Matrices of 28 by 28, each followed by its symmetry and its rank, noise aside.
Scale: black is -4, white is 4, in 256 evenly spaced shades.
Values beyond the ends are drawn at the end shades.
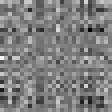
no symmetry, rank three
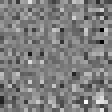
no symmetry, rank four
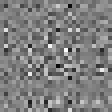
no symmetry, rank four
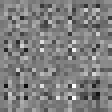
no symmetry, rank four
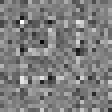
symmetric, rank four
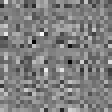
antisymmetric, rank four
